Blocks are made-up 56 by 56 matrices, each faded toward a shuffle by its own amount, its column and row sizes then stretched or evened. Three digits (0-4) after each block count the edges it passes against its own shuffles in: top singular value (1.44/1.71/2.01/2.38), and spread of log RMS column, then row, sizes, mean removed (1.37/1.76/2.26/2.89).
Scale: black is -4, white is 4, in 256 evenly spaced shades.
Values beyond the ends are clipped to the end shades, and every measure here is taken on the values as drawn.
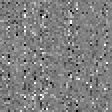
0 3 0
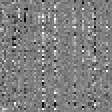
3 4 1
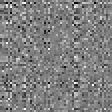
4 3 2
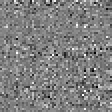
1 2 3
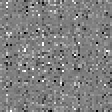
1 3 3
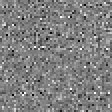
1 0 2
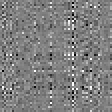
4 4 2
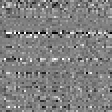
4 0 4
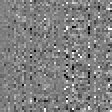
1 4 1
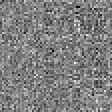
3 2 0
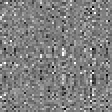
3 3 0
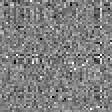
3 0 2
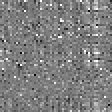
3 1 2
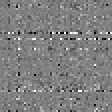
3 2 3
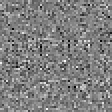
1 2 2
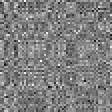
4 1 1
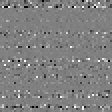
1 0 4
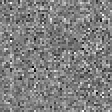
2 2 1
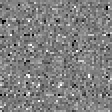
1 1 2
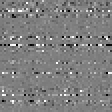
3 1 4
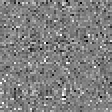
2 0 1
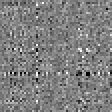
3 3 2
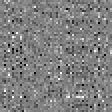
3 3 1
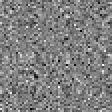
3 1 0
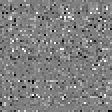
1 0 3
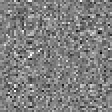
3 2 1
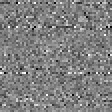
1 0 3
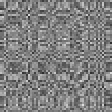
4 2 3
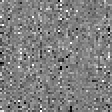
1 3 1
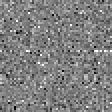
1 0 2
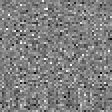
3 1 1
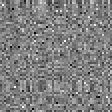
4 0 0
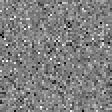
1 0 0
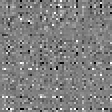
3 3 3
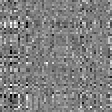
4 4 2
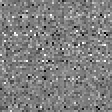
0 0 2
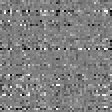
3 2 4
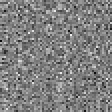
3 2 0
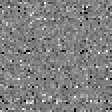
0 1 3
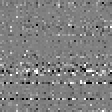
3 2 4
